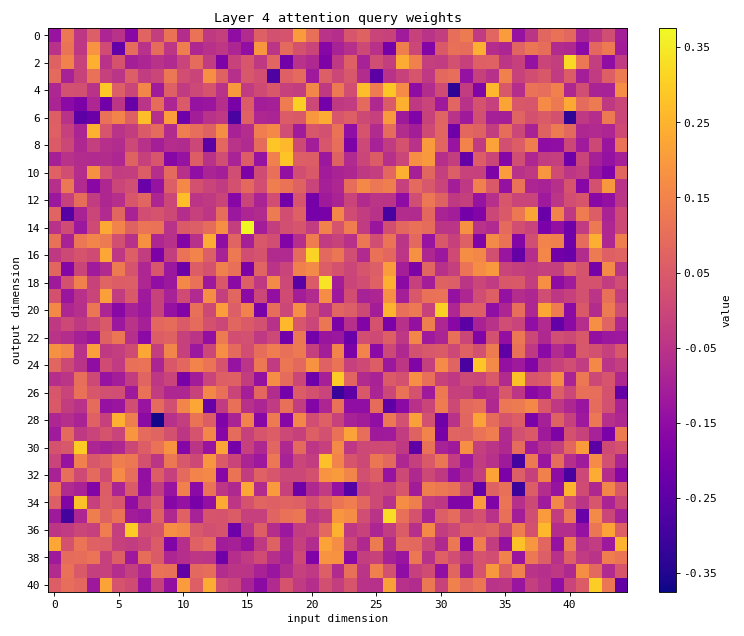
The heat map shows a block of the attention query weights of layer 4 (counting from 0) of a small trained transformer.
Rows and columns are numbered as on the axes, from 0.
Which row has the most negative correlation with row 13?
16
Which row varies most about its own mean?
6
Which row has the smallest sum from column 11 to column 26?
12
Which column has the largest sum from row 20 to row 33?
17
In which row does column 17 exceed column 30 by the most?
28
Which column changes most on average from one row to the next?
10
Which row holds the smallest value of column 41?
35
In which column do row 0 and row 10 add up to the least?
15
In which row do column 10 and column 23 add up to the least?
26
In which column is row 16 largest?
20
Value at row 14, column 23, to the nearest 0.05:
0.15
